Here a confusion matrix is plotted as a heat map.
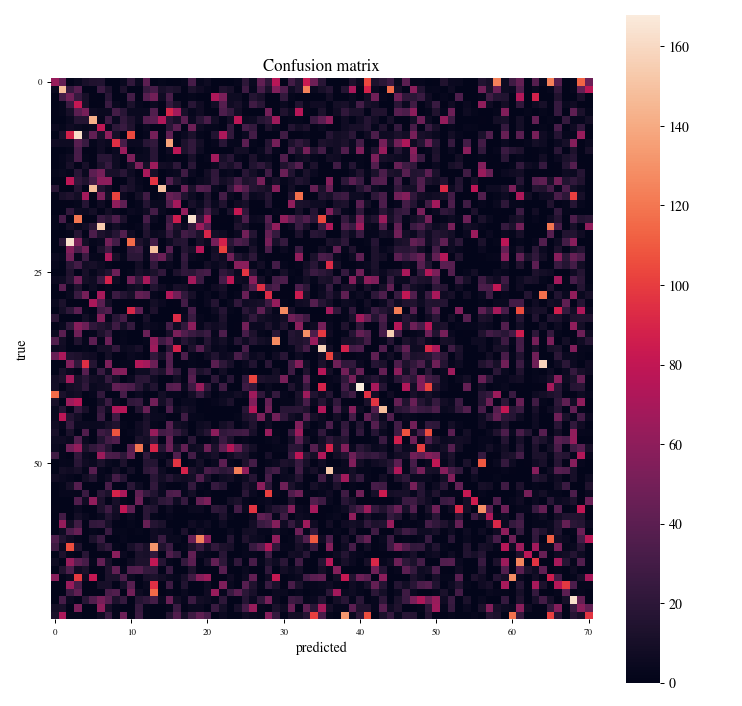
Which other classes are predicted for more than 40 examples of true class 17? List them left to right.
24, 36, 48
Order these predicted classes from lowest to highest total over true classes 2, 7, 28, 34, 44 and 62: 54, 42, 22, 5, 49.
54, 49, 5, 42, 22
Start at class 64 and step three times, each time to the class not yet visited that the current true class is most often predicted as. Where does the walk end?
15
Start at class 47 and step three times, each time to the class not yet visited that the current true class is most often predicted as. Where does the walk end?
49
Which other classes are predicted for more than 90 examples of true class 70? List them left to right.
34, 38, 41, 60, 65
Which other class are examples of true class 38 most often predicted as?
35
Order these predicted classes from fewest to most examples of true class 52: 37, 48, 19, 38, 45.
48, 45, 37, 19, 38
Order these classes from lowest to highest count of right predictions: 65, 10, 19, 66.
10, 19, 66, 65
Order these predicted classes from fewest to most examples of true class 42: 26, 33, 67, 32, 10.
32, 10, 33, 67, 26
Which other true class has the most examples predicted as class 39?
1
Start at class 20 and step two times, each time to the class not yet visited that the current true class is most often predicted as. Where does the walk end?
5
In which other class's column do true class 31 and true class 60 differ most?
19
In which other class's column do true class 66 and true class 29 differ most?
13
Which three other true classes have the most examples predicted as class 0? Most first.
41, 65, 36
